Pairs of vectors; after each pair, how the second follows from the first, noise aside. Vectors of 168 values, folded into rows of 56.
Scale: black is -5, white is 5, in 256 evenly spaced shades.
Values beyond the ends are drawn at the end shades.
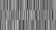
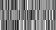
negated, scaled up.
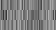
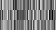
reversed, scaled up.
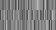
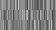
negated.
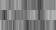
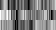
reversed, scaled up.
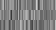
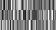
wrapped around, scaled up.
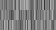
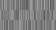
negated, shrunk.
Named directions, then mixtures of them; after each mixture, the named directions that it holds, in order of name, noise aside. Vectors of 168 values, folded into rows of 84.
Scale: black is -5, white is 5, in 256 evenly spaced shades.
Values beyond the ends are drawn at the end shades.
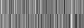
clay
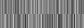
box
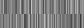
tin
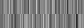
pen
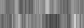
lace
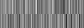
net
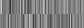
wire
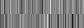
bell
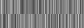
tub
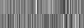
lace, net.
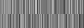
clay, net.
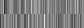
bell, box, tin.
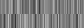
box, pen, tub.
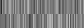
box, clay, wire.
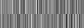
box, net, tub.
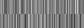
box, tin, tub.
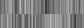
lace, tin.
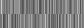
tub.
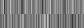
bell, tin.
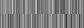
net.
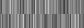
lace, net, wire.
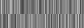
tub.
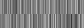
pen, tin, wire.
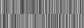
tub.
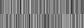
box, tin, wire.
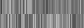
lace, wire.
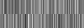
box, net, tin.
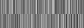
net, pen, tub.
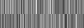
bell, net.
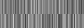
box.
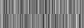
pen, tub.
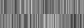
lace, tin.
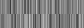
pen, wire.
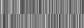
tub.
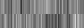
box, lace.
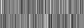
bell, tub, wire.
